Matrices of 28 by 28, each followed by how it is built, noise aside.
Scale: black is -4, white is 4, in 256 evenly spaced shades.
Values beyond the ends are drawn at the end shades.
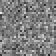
repeating columns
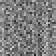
repeating rows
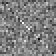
diagonal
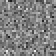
repeating columns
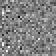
uneven columns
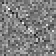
diagonal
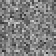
repeating rows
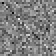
diagonal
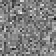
noise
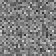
repeating columns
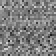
repeating columns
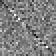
diagonal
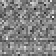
repeating columns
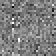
uneven columns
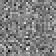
low rank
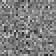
low rank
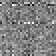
low rank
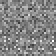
repeating columns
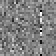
uneven columns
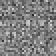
blocks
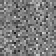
repeating rows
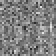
blocks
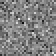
diagonal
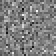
uneven columns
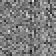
repeating rows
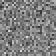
blocks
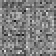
blocks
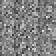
repeating rows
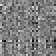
low rank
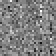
uneven columns
